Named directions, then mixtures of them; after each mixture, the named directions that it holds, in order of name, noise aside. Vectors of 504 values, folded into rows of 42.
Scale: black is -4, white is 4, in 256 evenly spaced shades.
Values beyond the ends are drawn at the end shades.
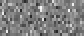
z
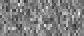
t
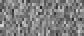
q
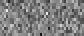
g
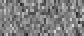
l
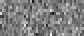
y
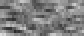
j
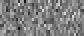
q, t.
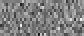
g, l, q.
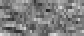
j.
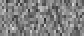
l, t, z.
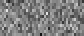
g.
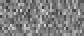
g, t, y.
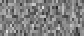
l, q, z.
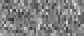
g, j, t.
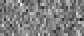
l, q.
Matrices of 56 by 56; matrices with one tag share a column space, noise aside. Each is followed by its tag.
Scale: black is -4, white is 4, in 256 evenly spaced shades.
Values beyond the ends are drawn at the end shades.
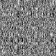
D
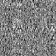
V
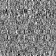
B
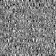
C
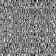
C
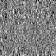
B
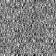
C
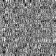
C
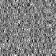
C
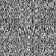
V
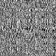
V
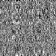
B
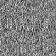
V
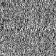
V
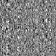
V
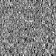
C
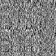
V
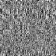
B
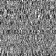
B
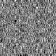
C
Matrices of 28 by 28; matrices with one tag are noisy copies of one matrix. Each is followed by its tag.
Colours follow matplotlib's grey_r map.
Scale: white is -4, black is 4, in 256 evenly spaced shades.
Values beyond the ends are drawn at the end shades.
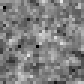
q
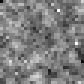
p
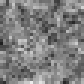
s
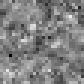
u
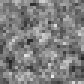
q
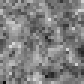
p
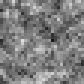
s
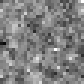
p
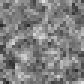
q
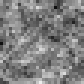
s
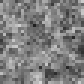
p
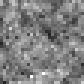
s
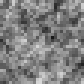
s
